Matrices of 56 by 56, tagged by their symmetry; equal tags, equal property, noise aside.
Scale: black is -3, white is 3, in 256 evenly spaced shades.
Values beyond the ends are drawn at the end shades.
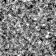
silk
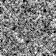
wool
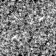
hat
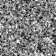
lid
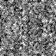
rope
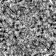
hat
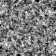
hat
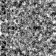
rope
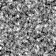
hat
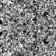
rope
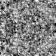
rope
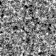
wool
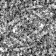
hat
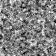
silk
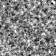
wool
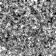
silk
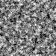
hat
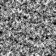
hat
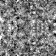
rope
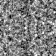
rope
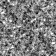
hat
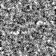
hat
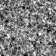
silk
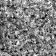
lid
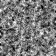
hat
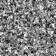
lid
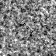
wool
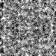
rope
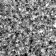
lid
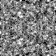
rope
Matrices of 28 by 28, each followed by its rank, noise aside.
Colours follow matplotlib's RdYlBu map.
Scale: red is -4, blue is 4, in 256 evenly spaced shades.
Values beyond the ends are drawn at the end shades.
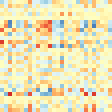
three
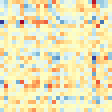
four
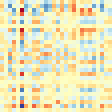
two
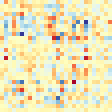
four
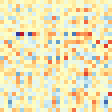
four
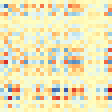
two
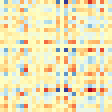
two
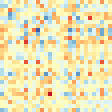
four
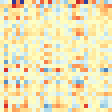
three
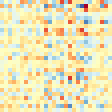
four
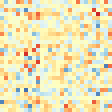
six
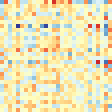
three
